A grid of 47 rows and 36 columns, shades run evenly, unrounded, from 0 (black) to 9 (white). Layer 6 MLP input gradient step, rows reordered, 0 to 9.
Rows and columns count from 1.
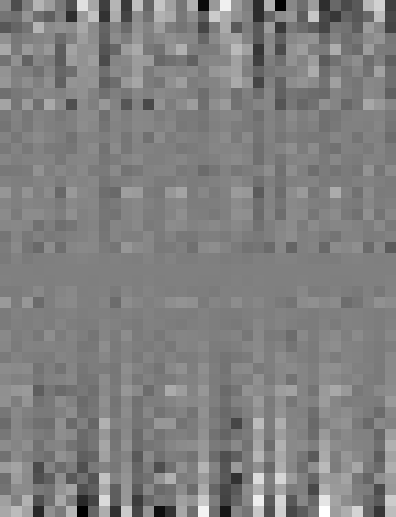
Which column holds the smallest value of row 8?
24
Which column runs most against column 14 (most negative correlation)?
18
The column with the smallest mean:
4
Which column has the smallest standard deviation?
23
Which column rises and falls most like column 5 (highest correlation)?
34
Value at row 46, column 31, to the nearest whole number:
6
